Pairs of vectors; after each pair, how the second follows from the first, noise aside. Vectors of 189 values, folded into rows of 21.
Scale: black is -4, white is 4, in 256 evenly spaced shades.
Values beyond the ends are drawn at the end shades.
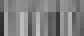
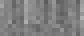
reversed, negated, shrunk.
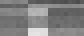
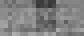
reversed, negated, shrunk.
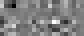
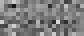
sign-scrambled.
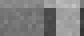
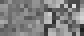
sign-scrambled.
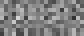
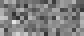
sign-scrambled.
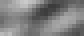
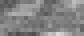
reversed, partly zeroed.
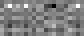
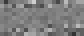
wrapped around, partly zeroed.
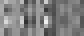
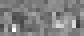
wrapped around, partly zeroed.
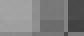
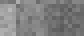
reversed, negated, shrunk.
